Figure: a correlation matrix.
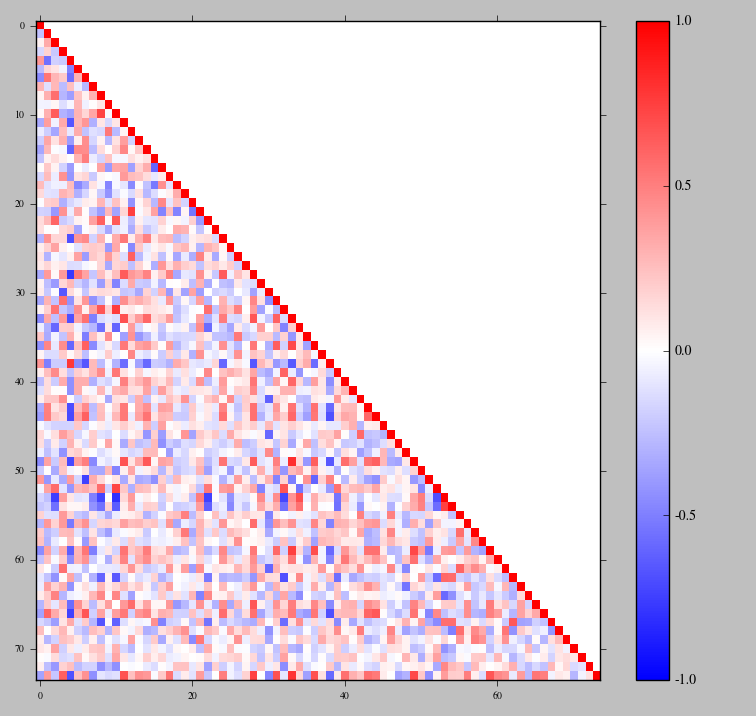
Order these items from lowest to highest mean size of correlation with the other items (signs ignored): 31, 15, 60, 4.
15, 60, 31, 4
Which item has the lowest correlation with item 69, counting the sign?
20
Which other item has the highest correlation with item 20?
16
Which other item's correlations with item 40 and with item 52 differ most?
53
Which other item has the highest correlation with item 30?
48
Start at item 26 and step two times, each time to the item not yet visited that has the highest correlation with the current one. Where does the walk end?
21
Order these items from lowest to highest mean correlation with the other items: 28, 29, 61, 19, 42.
29, 19, 42, 61, 28
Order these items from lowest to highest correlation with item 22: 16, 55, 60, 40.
40, 60, 55, 16
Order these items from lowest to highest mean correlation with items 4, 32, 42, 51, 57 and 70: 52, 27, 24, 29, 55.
24, 29, 27, 52, 55
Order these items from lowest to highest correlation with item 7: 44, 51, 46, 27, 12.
44, 12, 27, 46, 51
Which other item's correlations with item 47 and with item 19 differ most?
9
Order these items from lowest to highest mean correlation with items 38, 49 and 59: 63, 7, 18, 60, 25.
7, 25, 18, 63, 60
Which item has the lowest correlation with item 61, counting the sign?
30
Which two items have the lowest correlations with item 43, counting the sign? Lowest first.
4, 38
